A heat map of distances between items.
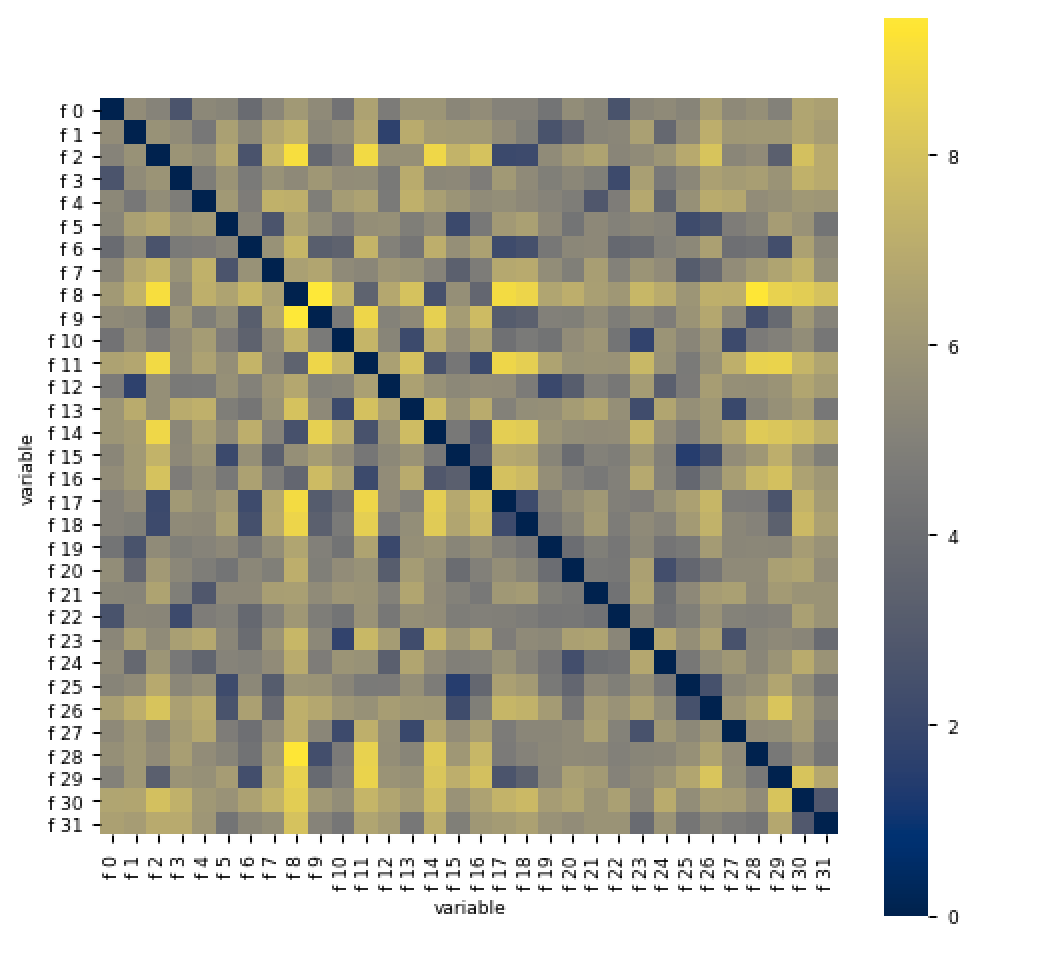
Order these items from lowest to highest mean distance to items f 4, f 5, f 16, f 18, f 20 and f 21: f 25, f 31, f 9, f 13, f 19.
f 25, f 19, f 9, f 31, f 13
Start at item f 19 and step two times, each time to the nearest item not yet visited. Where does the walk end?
f 1
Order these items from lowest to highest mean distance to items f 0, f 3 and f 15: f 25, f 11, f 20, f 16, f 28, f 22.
f 22, f 25, f 16, f 20, f 11, f 28
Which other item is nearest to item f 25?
f 15
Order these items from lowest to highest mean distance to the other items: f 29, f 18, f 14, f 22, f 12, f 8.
f 22, f 12, f 18, f 29, f 14, f 8
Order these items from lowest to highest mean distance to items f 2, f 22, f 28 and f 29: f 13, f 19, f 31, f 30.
f 19, f 13, f 31, f 30
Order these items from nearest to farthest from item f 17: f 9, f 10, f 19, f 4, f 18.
f 18, f 9, f 10, f 19, f 4
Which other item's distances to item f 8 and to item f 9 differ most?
f 28
